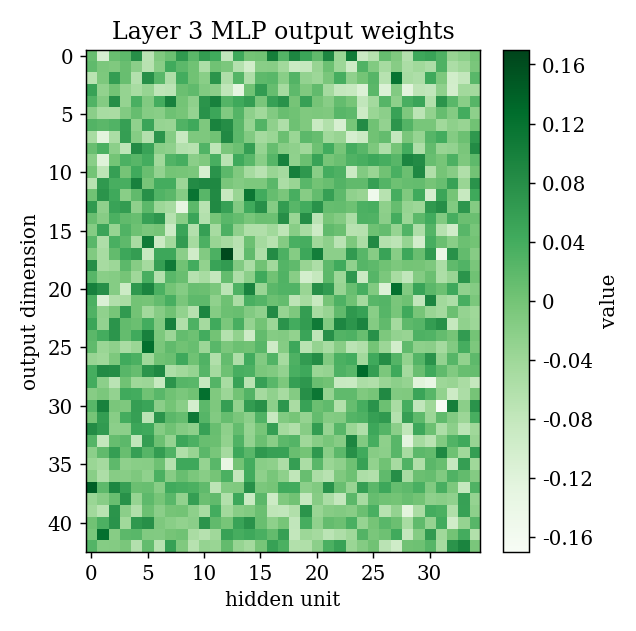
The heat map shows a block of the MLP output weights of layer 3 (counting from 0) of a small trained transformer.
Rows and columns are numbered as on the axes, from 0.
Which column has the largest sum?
5
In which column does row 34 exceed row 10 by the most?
23
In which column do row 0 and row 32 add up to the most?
16
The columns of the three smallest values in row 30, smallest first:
31, 9, 29
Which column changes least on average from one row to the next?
34
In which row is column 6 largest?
27
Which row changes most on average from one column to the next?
17
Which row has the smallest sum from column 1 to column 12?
3
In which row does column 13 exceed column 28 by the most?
33
